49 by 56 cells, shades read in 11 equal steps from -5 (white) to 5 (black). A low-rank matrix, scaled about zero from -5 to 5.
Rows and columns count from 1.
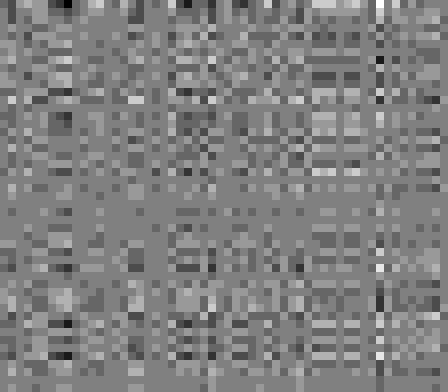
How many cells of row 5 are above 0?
22
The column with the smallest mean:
48
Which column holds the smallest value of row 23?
55
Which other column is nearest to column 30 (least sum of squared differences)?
7
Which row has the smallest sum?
13
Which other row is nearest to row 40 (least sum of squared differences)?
3
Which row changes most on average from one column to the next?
1
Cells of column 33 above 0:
3
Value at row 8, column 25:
-1
